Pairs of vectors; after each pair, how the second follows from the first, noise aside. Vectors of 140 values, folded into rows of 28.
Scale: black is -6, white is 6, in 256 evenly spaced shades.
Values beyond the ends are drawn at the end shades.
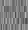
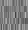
copied.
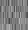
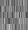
copied.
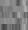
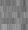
negated, shrunk.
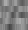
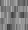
copied.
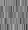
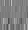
wrapped around, negated, partly zeroed.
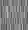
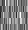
reversed, scaled up.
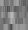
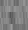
negated, shrunk.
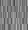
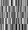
negated, scaled up.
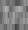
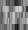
scaled up.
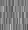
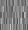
copied.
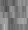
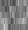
copied.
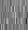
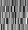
negated, scaled up.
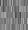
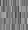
copied.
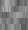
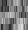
reversed, scaled up.
